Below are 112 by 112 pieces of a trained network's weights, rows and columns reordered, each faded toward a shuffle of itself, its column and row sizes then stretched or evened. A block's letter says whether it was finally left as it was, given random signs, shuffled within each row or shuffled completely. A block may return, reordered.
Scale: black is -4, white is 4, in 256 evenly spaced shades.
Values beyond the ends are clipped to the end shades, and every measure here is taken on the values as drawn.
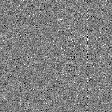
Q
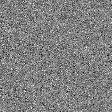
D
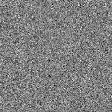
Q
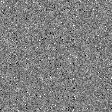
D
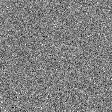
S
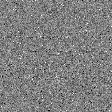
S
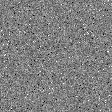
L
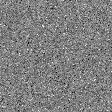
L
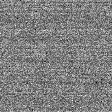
Q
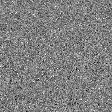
S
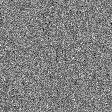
L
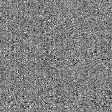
Q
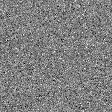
L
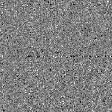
Q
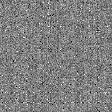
Q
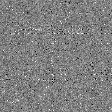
D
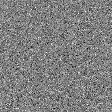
S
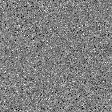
S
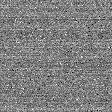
S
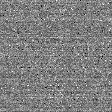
Q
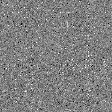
D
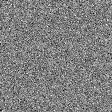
L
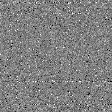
D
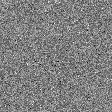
L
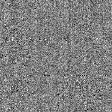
Q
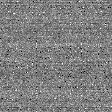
Q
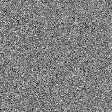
Q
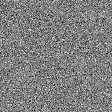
S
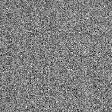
Q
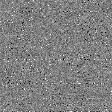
D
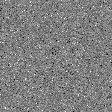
L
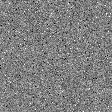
L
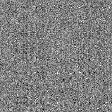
Q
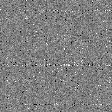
Q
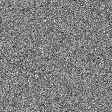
L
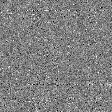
D
